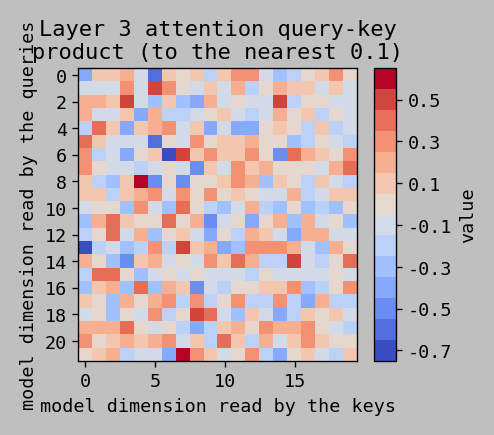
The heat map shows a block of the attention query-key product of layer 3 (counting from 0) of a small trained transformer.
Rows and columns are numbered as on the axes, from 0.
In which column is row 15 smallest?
4
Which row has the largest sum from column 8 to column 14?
5
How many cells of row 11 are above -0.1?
13
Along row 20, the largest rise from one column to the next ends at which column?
10
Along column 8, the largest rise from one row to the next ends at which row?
17
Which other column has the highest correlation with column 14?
6
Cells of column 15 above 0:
8
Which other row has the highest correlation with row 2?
19
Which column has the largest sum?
1
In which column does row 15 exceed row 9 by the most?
2
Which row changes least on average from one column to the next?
15
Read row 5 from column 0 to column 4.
0.4 0.1 -0.1 -0.1 -0.1
